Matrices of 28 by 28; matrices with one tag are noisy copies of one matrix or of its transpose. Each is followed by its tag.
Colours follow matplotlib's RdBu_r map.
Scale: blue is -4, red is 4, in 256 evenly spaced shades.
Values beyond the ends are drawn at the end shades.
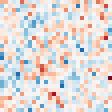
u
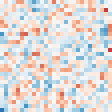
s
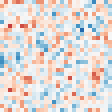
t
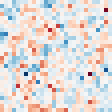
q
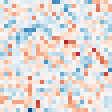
u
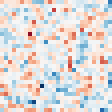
s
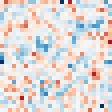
t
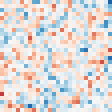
s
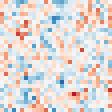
t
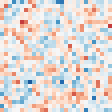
t
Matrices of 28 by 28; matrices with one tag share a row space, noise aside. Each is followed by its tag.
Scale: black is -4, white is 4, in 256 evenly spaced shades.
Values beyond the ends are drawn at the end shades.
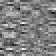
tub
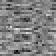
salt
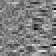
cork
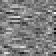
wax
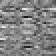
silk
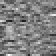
tub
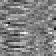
wax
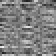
silk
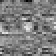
silk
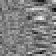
cork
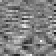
wax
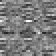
silk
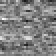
silk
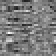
salt
